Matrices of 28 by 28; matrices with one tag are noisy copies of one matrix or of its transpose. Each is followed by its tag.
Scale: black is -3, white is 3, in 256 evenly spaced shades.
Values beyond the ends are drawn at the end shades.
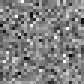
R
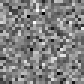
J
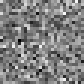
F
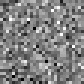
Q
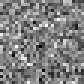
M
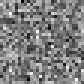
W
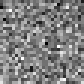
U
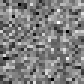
U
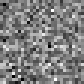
Q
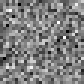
U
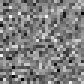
Q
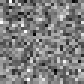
R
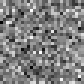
W
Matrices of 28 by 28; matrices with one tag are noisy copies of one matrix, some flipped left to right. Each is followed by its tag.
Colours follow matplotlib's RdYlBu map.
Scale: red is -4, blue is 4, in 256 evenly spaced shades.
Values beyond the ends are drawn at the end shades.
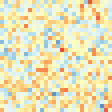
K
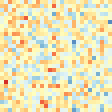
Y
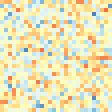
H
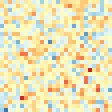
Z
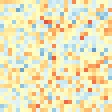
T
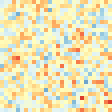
H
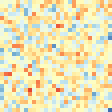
Z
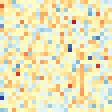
Z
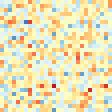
Z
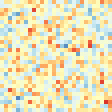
H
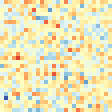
H
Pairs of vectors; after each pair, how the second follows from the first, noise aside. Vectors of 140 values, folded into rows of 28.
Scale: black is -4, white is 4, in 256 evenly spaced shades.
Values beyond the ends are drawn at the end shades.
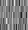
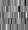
shuffled.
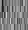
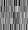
shuffled.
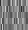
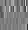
reversed, partly zeroed.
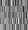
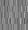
wrapped around, shrunk.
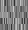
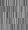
wrapped around, shrunk.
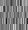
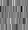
reversed, partly zeroed.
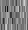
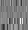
reversed, negated, partly zeroed.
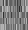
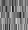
shuffled.
